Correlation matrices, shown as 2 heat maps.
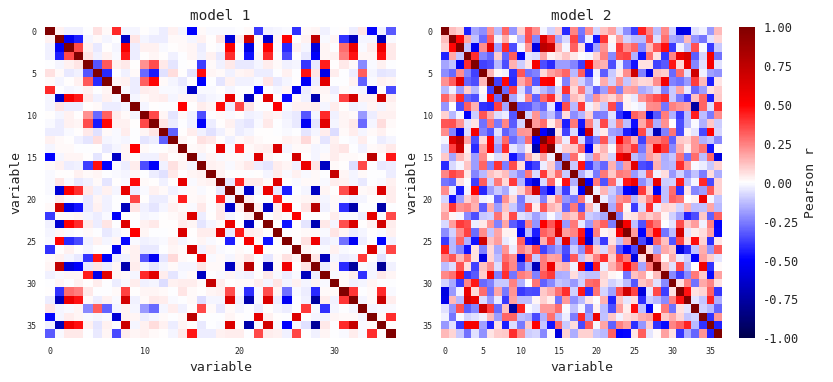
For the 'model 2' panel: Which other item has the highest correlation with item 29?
6
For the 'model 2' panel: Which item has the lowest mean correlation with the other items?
12
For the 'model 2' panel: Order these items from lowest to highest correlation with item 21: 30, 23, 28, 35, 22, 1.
22, 28, 30, 35, 23, 1
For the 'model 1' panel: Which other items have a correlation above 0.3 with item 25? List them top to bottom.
1, 21, 28
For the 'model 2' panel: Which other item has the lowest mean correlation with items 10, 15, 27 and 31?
36
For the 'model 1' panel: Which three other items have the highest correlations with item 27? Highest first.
16, 5, 33
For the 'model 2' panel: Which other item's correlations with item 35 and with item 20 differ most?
34
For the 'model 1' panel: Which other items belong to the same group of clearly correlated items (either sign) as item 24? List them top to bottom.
9, 14, 18, 20
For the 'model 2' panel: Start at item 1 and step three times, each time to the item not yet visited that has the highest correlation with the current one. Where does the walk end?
14
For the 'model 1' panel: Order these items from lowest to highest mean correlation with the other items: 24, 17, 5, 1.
1, 5, 17, 24
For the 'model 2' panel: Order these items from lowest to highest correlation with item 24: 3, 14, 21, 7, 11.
11, 21, 7, 14, 3
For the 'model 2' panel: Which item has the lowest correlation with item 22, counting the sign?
32
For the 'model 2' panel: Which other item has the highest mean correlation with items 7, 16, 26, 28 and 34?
18
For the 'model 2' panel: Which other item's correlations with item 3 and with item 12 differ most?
31
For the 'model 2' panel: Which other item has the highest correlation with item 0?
26
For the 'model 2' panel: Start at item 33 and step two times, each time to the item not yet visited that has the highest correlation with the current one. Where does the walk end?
25
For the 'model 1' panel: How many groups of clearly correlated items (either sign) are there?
6
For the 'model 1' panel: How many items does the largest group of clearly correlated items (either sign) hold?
12
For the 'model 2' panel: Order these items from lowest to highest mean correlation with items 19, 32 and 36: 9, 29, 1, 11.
29, 11, 1, 9
